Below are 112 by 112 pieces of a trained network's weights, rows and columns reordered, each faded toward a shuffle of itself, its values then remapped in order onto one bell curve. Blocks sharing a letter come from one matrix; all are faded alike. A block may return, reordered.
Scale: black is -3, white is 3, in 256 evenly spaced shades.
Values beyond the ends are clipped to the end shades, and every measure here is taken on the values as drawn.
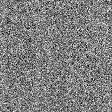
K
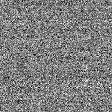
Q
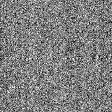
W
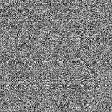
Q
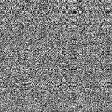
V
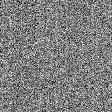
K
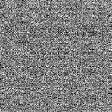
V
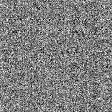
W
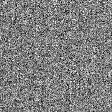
W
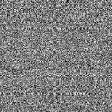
V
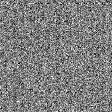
W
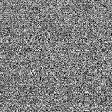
Q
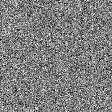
K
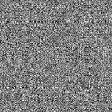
V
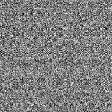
V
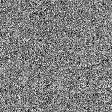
W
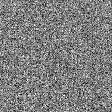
K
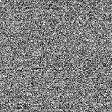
Q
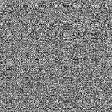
V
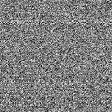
Q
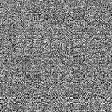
V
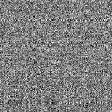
Q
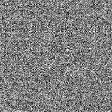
Q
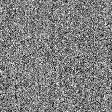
K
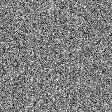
K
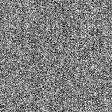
K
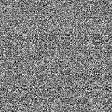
Q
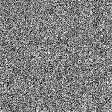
K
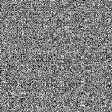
Q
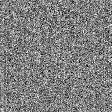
K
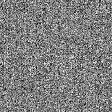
W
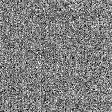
W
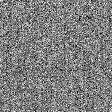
W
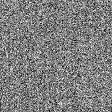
K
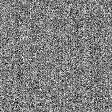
W
